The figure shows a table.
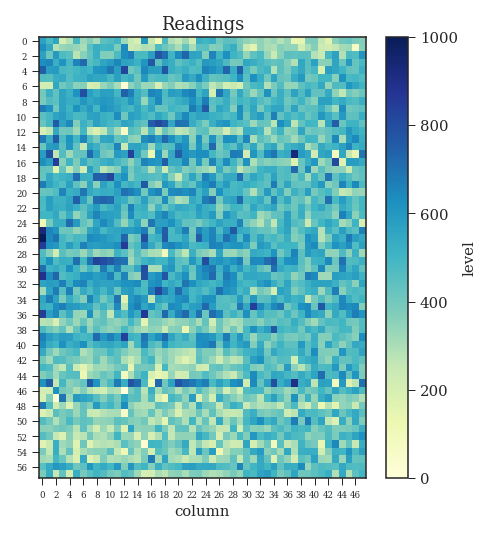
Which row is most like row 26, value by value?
31
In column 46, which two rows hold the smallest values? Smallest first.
1, 15
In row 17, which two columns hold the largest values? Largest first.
37, 39
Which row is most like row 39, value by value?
4
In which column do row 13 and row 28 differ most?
18
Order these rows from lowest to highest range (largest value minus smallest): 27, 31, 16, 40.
40, 27, 31, 16
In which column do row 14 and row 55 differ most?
25
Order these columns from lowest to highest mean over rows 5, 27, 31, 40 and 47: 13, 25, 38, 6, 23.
13, 38, 23, 25, 6
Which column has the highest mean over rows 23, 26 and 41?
0
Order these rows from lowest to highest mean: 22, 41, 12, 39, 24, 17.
12, 17, 41, 24, 22, 39
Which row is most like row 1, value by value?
48
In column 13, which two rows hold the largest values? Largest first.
15, 45
